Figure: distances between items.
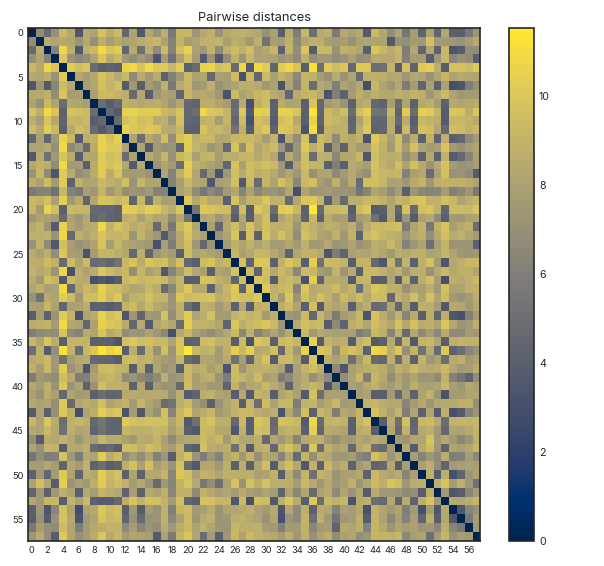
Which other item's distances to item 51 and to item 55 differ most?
32
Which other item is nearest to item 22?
3
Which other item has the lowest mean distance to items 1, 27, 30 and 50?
46
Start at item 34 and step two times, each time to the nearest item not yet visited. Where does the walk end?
48
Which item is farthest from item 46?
51
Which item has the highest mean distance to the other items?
30
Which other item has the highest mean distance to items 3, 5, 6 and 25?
4
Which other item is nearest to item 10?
28
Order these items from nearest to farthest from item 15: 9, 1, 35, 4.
1, 35, 9, 4
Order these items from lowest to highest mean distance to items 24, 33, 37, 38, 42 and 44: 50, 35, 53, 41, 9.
41, 35, 53, 9, 50
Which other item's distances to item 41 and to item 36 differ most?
20
